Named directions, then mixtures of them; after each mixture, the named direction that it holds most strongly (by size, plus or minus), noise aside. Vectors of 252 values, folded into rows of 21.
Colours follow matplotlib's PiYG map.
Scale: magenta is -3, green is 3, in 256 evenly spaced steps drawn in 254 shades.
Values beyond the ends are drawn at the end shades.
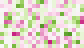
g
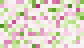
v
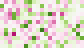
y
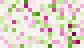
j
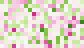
j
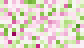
y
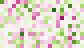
j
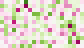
j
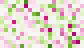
j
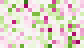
j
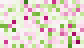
j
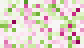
j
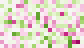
g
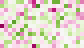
v
